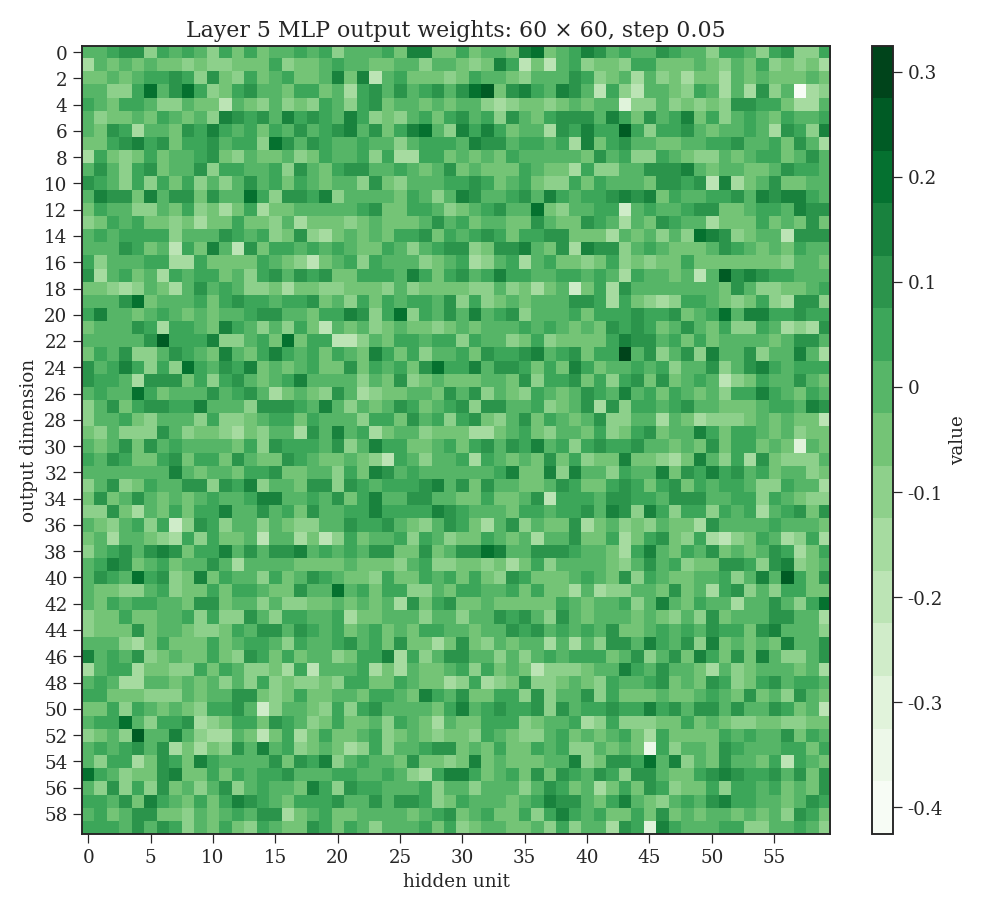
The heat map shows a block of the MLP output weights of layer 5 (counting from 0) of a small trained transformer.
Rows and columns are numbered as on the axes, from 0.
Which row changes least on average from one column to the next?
44
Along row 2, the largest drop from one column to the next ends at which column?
23
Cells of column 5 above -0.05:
36
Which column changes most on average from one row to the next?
4
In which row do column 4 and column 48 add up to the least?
54
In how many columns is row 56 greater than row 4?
29
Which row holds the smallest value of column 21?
22
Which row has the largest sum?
11
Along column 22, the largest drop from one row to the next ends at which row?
10
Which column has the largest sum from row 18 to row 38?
43
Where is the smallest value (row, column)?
3, 57
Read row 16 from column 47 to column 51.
-0.05 0.05 -0.05 -0.05 -0.05
